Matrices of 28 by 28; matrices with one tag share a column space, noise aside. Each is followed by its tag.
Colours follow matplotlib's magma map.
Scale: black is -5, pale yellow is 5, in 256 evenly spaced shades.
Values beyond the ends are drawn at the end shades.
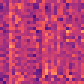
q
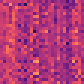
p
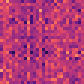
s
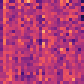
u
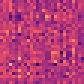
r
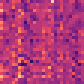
r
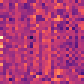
q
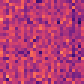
s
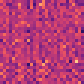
p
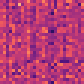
p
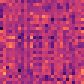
q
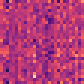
s
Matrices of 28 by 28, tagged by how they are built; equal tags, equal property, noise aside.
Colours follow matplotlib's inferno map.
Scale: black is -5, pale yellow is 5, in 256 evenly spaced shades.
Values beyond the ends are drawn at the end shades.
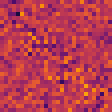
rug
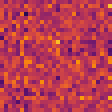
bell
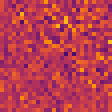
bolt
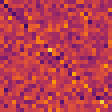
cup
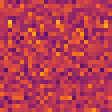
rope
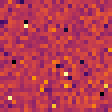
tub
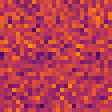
rope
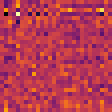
bell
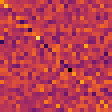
cup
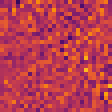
bolt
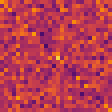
cup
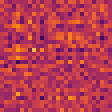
bell
